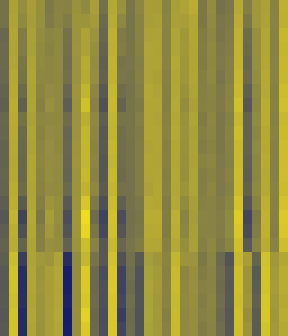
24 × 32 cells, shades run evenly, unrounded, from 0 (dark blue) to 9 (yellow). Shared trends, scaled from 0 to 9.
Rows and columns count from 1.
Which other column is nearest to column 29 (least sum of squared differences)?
11
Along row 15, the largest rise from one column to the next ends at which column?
13
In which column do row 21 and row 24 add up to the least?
8
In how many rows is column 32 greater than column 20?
18
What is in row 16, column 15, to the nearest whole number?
4
